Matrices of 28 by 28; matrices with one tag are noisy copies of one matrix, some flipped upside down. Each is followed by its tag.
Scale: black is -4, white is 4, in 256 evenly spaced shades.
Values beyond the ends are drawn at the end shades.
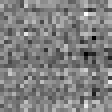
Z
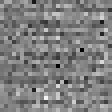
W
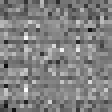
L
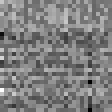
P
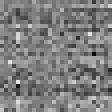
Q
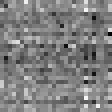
Z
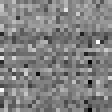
P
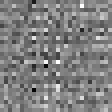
W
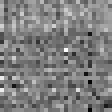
P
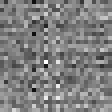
W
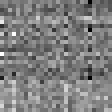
P
